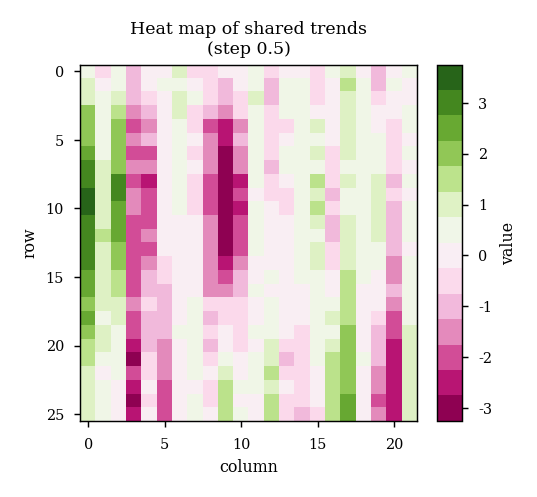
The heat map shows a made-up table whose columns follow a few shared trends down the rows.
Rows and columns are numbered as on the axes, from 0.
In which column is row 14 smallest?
9
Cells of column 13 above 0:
5
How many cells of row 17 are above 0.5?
4
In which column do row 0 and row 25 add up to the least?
3
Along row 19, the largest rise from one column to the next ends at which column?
21
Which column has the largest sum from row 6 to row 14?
0
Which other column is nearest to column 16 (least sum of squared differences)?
12
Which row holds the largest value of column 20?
1
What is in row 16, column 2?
1.5
